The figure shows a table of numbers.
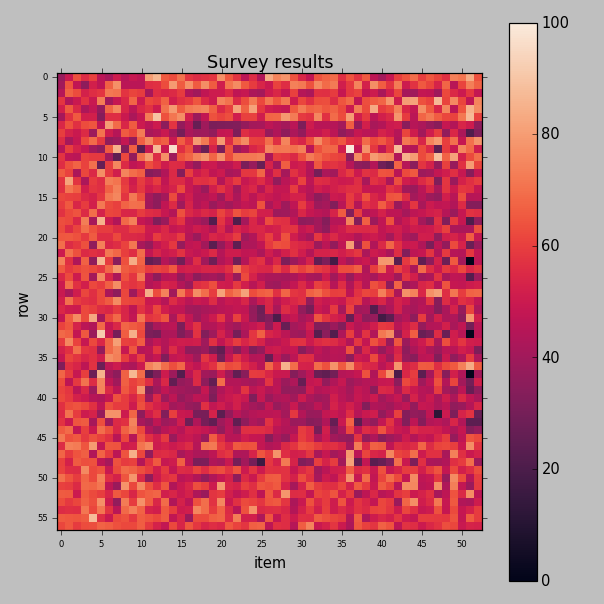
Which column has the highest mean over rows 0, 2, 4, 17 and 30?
51
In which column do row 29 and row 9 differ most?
14
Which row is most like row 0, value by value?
36
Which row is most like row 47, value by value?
50
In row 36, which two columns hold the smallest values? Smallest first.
5, 0
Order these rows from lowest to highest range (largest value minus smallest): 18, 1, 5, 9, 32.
1, 5, 18, 9, 32
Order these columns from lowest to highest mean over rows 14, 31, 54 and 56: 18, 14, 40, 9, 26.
26, 18, 14, 40, 9
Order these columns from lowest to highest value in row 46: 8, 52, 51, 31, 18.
8, 52, 31, 18, 51
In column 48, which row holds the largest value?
4
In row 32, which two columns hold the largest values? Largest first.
5, 9
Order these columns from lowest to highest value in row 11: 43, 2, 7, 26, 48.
43, 26, 48, 2, 7
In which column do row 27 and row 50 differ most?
11
